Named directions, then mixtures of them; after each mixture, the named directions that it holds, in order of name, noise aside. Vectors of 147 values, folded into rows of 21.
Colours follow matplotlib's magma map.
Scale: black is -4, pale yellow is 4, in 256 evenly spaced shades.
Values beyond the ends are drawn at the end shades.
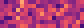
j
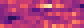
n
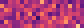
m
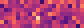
m.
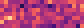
j, m, n.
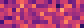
j, m.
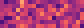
j.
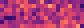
j, m, n.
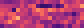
j, n.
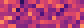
j.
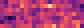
j, m, n.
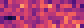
j, m, n.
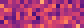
m.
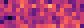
j, m, n.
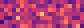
j, m.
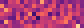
m.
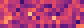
j, m, n.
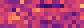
j, m, n.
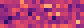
j, m, n.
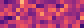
j.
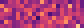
m.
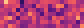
j.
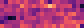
j, m, n.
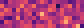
j, m.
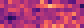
m, n.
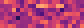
j, n.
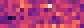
j, n.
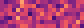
j.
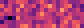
j, m, n.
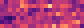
j, n.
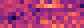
j, m, n.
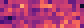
j, m, n.
